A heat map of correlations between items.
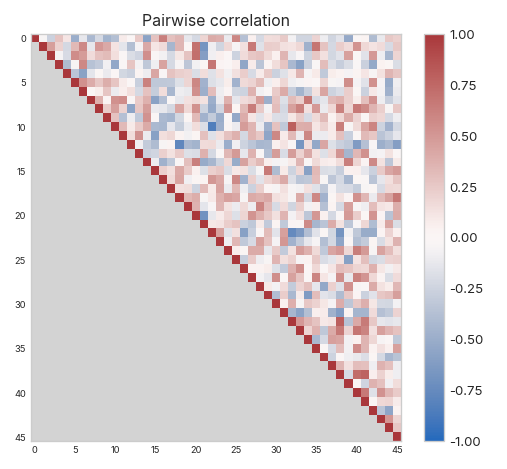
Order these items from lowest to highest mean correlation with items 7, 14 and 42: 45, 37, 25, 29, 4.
25, 29, 4, 45, 37
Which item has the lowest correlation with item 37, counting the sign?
31
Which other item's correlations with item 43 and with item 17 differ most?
40
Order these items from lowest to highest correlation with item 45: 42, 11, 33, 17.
11, 42, 17, 33
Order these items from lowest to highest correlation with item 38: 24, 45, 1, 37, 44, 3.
3, 45, 44, 1, 37, 24
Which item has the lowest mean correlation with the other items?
12
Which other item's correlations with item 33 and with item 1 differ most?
6
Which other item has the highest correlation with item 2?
20
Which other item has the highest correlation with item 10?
32
